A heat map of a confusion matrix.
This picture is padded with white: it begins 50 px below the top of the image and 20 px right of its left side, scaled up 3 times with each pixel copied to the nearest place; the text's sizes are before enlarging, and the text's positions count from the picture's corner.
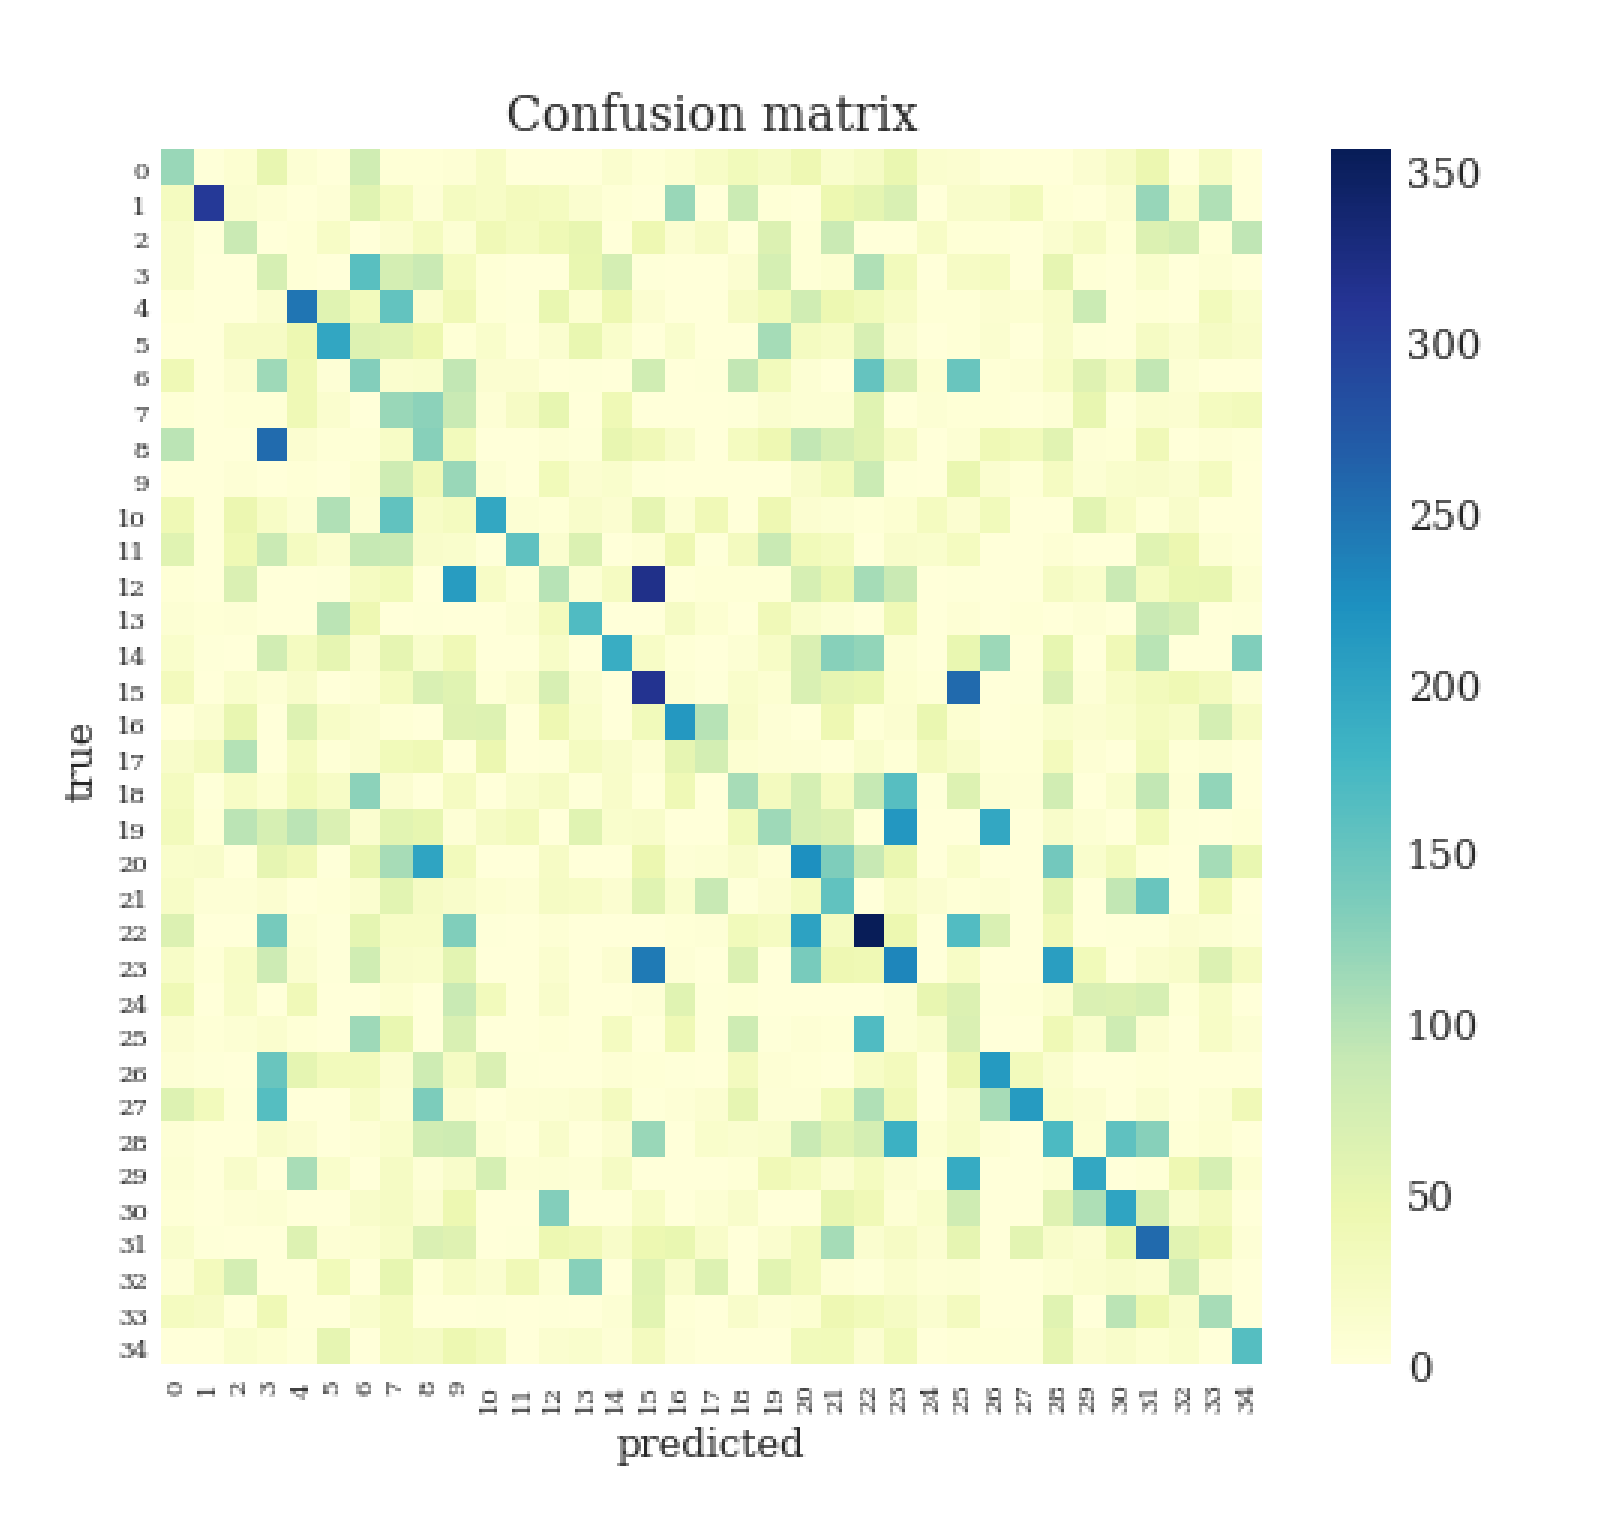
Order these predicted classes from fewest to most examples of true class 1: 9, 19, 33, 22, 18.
19, 9, 22, 18, 33
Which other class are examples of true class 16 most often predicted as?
17
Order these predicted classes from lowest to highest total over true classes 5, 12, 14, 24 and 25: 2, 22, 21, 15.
2, 21, 15, 22
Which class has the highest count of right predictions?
22
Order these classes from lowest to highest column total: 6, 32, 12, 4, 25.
32, 12, 4, 6, 25
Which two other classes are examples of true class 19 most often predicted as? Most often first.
23, 26
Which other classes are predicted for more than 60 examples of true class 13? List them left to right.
5, 31, 32
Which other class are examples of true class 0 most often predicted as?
6
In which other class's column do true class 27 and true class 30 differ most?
3
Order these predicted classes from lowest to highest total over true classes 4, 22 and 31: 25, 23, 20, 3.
23, 3, 25, 20
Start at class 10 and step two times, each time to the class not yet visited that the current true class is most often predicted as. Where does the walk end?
8
